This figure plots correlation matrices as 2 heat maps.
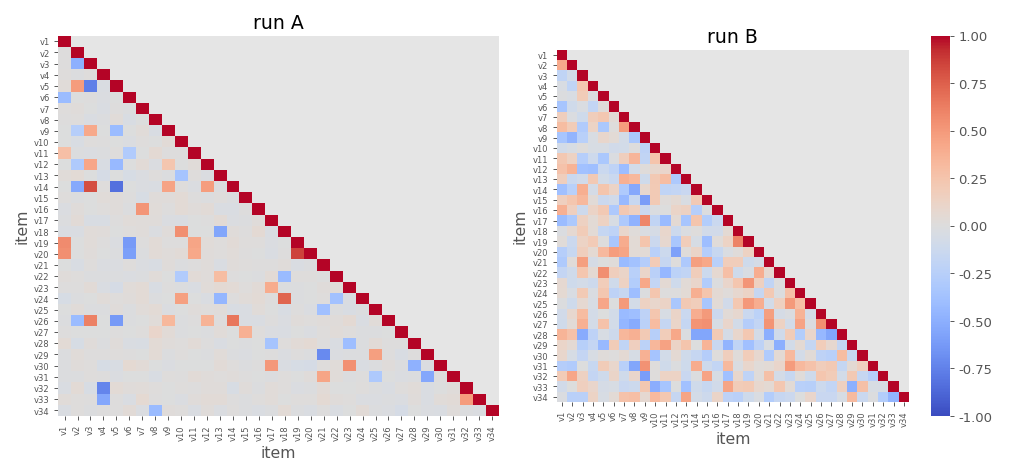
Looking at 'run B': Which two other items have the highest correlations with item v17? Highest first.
v9, v33
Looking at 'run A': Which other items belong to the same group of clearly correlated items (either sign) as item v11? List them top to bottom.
v1, v6, v19, v20
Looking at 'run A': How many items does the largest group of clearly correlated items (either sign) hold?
7
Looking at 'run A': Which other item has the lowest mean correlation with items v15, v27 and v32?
v4
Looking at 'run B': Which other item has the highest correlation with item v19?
v18
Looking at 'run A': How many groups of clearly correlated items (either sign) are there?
9
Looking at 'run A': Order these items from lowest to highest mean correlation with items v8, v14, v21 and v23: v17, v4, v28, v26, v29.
v29, v28, v4, v17, v26
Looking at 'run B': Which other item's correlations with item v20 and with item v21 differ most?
v7
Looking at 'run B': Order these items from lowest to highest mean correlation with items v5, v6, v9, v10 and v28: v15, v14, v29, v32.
v15, v32, v29, v14
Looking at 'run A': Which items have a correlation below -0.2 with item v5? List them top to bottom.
v3, v9, v12, v14, v26
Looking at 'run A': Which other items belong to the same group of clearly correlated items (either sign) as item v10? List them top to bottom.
v13, v18, v22, v24
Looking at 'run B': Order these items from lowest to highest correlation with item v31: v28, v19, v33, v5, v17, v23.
v28, v33, v19, v5, v17, v23
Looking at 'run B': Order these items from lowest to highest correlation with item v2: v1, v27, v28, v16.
v27, v16, v28, v1
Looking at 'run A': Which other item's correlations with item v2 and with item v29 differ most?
v21
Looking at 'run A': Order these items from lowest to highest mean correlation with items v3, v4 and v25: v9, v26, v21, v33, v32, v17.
v32, v33, v21, v17, v9, v26
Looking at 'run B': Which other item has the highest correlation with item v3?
v21
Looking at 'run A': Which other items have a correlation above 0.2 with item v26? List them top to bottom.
v3, v9, v12, v14
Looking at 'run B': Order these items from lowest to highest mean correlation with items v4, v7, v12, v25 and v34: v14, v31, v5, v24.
v14, v31, v24, v5
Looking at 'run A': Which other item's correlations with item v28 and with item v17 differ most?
v30
